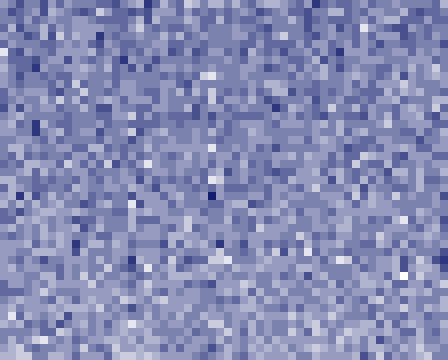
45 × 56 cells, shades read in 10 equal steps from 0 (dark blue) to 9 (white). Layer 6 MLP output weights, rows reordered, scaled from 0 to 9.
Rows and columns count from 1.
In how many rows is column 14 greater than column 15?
17
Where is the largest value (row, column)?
35, 51
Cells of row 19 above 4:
25
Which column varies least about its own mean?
30
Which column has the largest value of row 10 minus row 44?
27
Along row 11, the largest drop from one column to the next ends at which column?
11
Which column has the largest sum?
53
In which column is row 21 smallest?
15
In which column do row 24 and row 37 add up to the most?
40
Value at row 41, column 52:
6
